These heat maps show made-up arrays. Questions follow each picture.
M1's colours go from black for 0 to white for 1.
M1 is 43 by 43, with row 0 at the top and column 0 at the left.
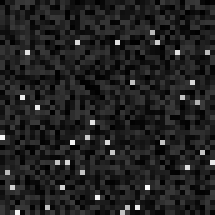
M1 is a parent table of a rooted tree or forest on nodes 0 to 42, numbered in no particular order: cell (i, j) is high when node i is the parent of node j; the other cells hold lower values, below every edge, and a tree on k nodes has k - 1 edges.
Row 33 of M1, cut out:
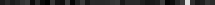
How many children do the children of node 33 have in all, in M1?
3
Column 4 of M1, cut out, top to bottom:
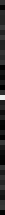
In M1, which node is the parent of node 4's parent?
39
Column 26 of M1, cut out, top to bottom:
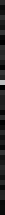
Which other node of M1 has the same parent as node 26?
38
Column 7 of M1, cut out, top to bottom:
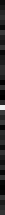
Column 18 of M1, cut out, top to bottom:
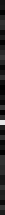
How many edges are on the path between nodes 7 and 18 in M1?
6
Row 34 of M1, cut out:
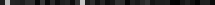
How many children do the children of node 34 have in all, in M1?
2
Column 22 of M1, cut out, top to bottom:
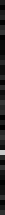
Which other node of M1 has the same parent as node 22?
40
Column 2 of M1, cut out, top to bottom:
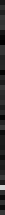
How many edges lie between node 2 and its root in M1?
2
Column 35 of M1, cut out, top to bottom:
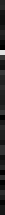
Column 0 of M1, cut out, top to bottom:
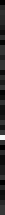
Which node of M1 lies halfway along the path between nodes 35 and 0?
41
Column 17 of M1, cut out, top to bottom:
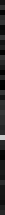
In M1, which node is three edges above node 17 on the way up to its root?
10
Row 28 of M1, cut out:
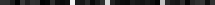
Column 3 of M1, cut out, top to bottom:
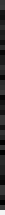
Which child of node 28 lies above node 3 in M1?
32
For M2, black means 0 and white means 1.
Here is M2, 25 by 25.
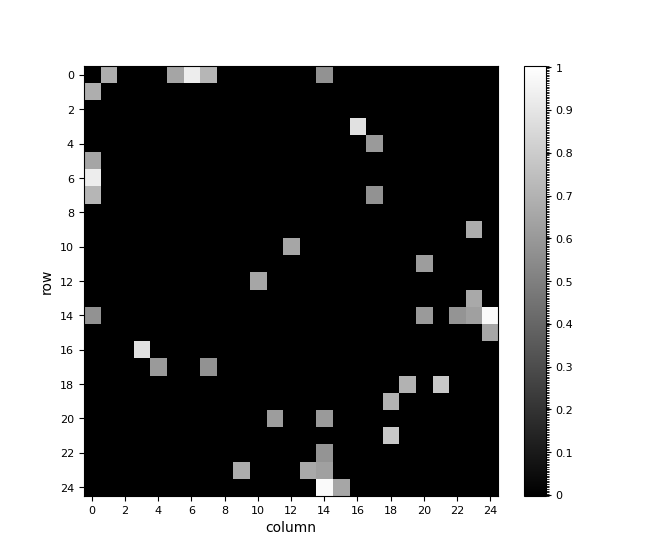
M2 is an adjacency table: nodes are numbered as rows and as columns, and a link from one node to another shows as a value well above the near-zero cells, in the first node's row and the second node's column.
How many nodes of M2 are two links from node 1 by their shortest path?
4
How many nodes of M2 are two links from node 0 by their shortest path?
5
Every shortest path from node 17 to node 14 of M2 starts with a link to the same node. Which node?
node 7
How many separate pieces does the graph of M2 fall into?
6
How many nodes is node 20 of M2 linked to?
2
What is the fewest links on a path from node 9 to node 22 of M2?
3
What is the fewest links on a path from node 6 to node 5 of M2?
2
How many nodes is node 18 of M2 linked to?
2
